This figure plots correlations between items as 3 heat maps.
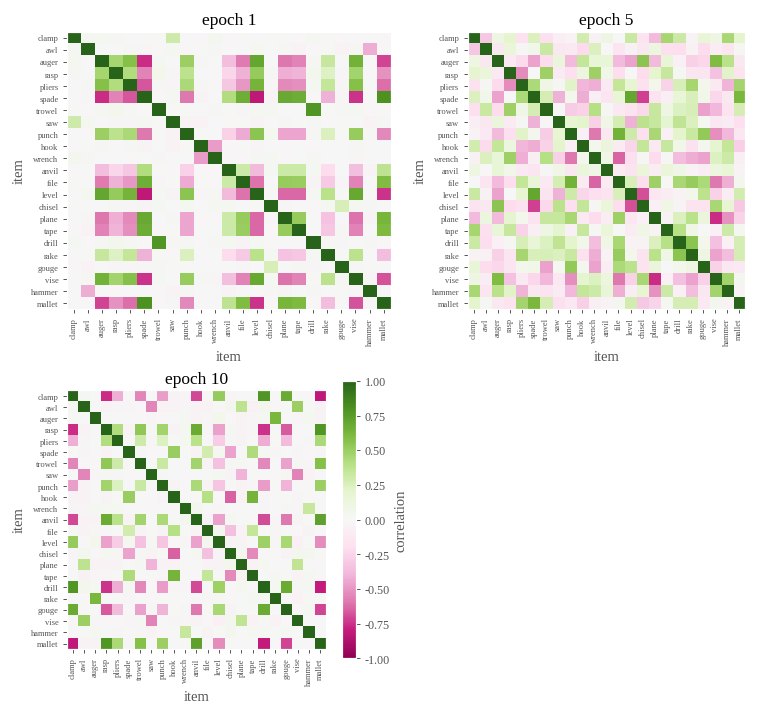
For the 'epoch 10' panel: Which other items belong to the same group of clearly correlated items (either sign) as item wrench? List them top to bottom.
hammer
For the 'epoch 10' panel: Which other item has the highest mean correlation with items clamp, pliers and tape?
hook
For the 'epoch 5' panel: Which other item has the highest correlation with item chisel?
auger
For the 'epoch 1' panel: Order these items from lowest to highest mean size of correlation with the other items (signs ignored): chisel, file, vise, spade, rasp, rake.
chisel, rake, rasp, file, vise, spade
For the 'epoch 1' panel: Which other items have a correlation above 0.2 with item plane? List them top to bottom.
spade, anvil, file, tape, mallet
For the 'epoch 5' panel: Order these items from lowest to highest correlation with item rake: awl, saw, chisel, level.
chisel, awl, level, saw
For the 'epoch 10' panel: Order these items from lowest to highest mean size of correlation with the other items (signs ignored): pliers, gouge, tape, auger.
auger, tape, pliers, gouge
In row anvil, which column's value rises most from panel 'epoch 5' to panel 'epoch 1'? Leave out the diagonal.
spade
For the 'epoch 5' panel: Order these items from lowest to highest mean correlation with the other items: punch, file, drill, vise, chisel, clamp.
vise, chisel, punch, file, clamp, drill
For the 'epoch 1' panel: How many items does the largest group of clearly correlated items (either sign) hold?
13
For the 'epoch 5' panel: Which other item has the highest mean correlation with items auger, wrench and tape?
hammer
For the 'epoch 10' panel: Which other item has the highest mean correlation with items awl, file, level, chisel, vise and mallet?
plane
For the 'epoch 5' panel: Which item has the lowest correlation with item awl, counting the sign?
clamp
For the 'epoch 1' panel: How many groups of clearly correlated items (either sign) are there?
6
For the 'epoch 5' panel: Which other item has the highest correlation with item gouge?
punch
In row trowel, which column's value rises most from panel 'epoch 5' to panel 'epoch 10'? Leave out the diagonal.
punch
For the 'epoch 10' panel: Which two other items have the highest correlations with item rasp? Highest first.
mallet, anvil
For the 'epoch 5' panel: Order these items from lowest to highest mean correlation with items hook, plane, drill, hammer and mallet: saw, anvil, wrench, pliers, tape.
wrench, pliers, anvil, saw, tape
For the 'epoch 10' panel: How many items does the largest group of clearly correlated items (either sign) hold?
10
